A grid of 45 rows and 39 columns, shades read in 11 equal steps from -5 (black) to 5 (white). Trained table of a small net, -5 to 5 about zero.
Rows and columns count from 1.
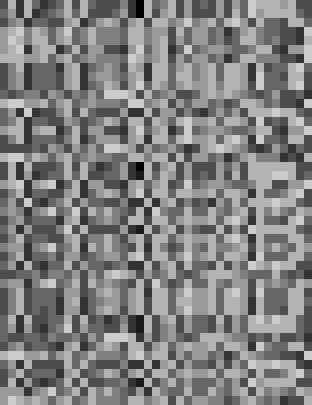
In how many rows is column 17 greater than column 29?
11
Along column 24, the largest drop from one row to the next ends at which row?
17
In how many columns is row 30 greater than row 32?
13
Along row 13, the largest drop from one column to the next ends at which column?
5
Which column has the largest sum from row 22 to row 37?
33
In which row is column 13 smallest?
19
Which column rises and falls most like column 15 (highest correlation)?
14
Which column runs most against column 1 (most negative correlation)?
30
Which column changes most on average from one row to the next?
18
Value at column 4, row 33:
-2
